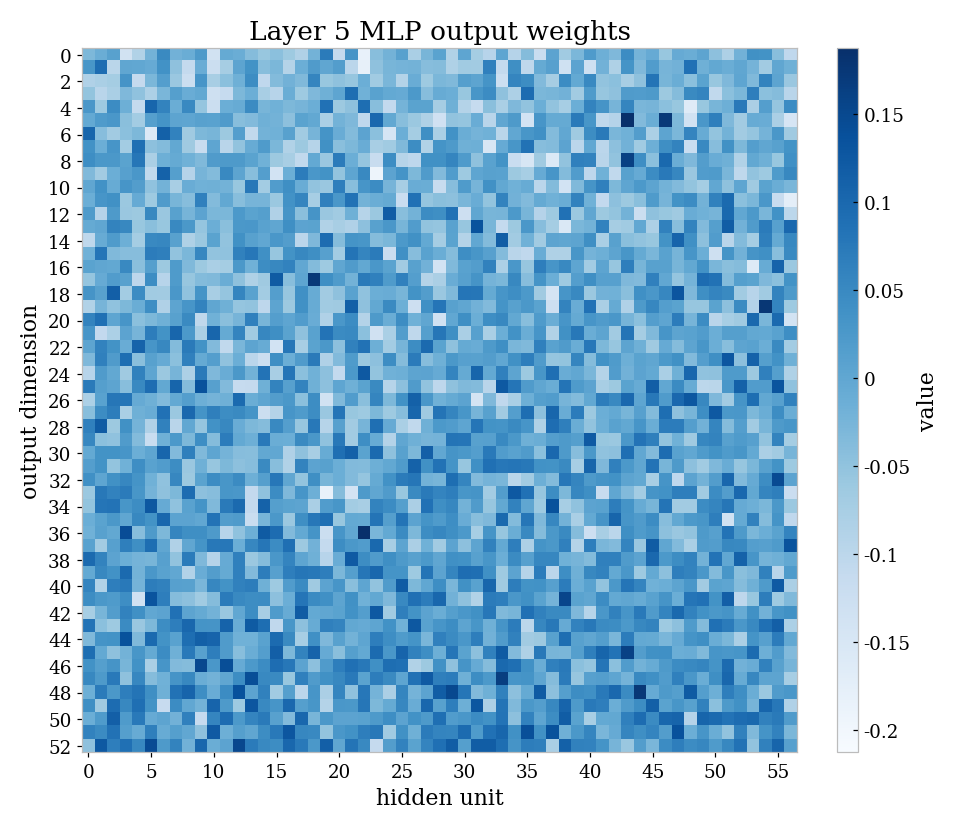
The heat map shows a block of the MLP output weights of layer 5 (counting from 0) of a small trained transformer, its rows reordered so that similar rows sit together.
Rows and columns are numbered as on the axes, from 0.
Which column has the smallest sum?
56
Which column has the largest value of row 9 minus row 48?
17
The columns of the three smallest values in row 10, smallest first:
38, 28, 36
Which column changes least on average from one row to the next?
29
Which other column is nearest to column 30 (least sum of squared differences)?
44
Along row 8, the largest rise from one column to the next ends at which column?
43
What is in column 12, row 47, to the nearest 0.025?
0.05
